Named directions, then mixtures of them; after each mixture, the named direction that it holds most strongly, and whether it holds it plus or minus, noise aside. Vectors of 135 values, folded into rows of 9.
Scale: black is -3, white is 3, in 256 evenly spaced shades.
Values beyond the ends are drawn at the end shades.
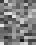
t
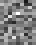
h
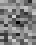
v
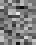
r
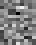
r, minus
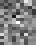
v, minus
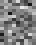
r, minus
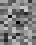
v, plus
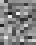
t, minus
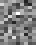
h, plus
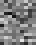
t, minus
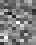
v, minus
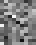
t, plus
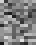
t, minus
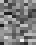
t, minus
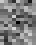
v, plus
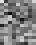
t, minus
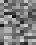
t, minus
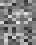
h, plus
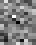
v, plus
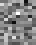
h, plus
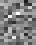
h, plus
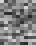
t, minus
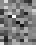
v, plus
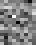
v, plus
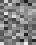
t, plus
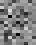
v, plus
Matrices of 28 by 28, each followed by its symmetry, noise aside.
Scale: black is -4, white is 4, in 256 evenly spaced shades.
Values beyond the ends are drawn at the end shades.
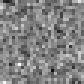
same after a half turn.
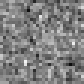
no symmetry.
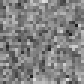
no symmetry.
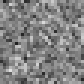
symmetric across the other diagonal.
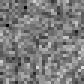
symmetric.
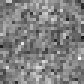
same after a half turn.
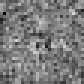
symmetric across the other diagonal.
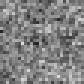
no symmetry.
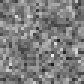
symmetric.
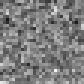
no symmetry.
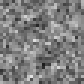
same after a half turn.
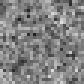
symmetric across the other diagonal.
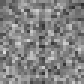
mirrored left to right.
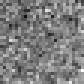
symmetric.
